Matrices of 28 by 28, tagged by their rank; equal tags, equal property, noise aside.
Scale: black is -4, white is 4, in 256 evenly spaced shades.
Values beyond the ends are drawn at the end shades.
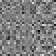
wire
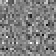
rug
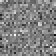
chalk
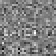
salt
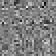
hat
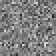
chalk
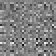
wire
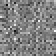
hat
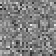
chalk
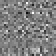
salt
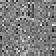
hat
